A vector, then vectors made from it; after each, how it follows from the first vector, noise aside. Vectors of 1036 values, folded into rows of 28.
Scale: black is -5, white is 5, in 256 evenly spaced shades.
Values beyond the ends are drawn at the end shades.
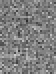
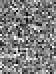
scaled up.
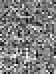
scaled up.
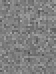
reversed, shrunk.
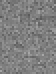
reversed, negated, shrunk.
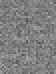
shrunk.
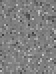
reversed, negated, partly zeroed.
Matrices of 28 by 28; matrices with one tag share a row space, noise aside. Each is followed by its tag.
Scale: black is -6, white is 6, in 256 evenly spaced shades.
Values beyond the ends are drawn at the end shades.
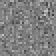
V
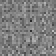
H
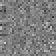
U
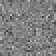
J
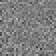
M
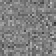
J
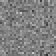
V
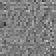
U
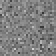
M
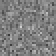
V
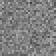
J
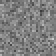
V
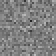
H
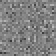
U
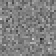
M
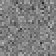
V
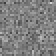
M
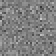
M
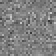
J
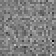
H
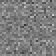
H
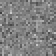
J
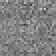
H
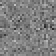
U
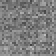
H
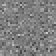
V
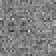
J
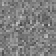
V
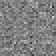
H
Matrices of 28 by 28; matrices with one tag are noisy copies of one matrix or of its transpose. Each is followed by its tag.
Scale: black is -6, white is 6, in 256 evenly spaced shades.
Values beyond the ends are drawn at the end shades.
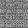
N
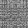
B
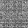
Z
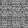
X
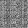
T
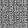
N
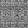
T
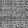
X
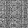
T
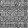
T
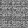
X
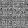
X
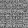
N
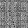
X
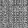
N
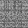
Z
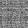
X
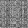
T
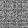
Z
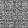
Z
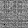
Z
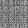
N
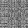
B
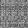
T
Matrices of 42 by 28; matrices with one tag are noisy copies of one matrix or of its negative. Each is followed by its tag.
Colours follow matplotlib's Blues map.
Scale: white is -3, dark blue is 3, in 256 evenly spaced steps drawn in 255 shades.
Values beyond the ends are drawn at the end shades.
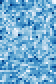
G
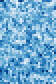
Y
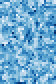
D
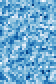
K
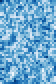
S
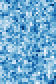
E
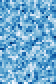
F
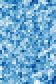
E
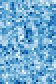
D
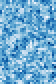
K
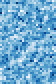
K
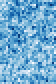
Y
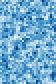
K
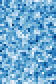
F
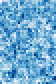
S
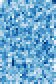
G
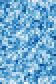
F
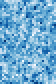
E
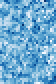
E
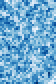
E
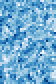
K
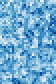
D
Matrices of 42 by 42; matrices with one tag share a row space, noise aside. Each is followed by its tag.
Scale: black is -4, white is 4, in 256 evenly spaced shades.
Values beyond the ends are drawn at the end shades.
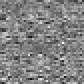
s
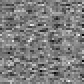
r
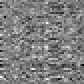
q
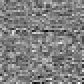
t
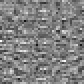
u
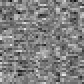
u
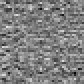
s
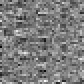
u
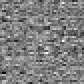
s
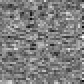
r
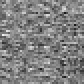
s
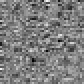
q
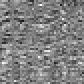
s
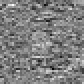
t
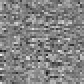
q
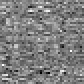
s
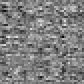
s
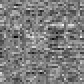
q
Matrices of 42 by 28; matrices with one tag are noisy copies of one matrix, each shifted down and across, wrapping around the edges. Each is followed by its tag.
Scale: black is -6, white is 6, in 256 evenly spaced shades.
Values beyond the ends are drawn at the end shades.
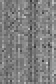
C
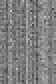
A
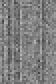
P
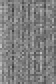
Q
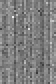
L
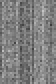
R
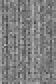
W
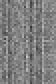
P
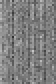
Q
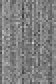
L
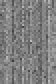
L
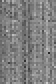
C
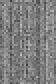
L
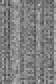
A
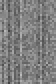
P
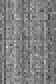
R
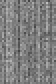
Q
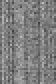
A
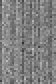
L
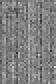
Q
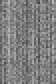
W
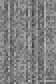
P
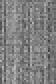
R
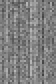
Q
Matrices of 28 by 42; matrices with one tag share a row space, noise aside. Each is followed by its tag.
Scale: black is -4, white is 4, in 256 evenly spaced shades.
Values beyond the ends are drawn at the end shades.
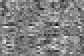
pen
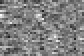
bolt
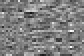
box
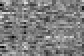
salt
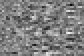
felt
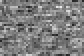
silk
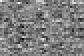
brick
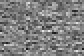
silk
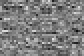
silk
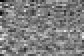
salt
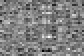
silk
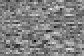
felt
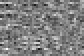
bolt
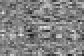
box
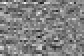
bolt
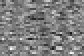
box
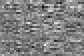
felt
